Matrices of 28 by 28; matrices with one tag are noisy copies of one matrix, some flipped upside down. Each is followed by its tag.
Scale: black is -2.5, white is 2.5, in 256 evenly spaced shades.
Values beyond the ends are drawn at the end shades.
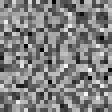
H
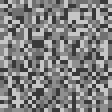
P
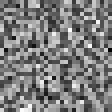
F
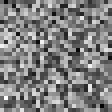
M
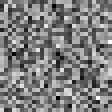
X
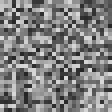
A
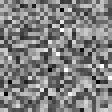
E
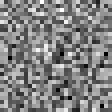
X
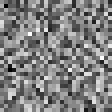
F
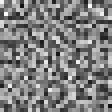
H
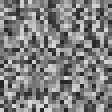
F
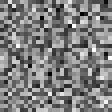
X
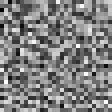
E
